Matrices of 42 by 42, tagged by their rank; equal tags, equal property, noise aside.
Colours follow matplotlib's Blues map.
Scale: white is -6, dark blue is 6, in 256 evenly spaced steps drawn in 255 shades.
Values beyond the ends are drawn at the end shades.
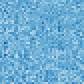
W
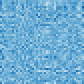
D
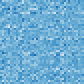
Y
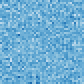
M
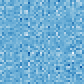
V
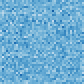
M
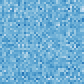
W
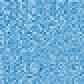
W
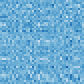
D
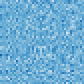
Y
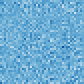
W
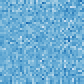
M
